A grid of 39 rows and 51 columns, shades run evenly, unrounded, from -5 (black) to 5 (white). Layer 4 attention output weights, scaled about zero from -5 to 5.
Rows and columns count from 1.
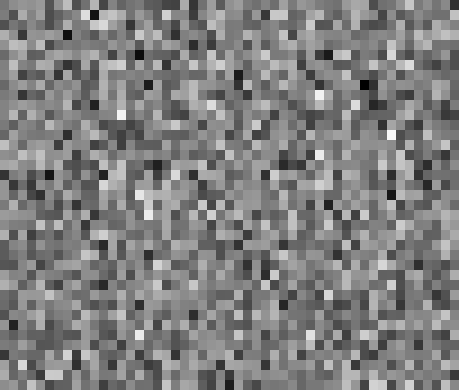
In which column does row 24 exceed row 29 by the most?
12
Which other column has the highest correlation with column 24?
10
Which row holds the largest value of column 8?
36
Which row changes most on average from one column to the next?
18
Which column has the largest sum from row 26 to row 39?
42
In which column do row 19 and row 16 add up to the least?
50
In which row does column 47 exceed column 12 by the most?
29
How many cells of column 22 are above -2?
34
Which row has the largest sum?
7
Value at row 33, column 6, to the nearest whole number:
-2
